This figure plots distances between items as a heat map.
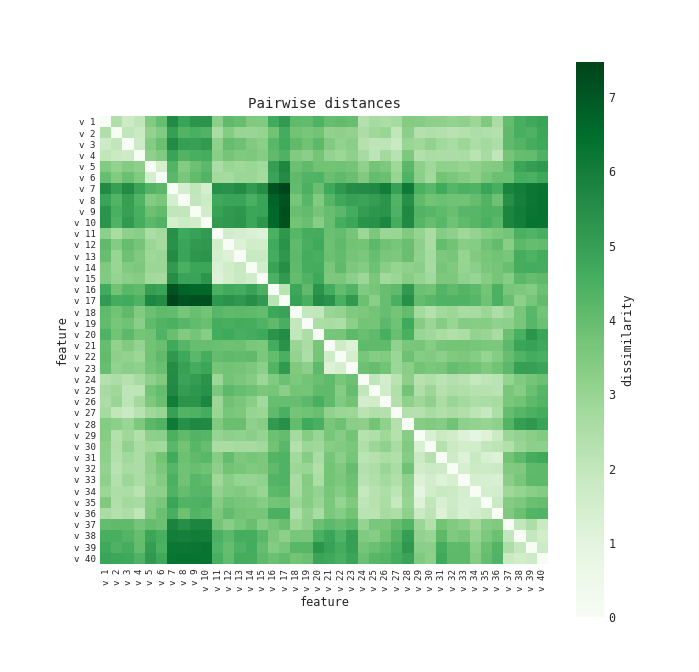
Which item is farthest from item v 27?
v 7
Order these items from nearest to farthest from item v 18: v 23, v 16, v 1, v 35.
v 35, v 23, v 1, v 16
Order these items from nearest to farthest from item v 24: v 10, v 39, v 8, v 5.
v 5, v 39, v 8, v 10
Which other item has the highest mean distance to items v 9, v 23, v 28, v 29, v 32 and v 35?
v 17
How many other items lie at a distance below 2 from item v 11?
4
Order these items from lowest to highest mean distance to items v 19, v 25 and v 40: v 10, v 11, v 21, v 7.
v 21, v 11, v 10, v 7
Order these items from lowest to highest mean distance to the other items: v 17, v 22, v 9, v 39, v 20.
v 22, v 20, v 39, v 9, v 17
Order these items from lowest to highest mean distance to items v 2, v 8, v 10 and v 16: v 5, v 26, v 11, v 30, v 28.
v 30, v 5, v 11, v 26, v 28
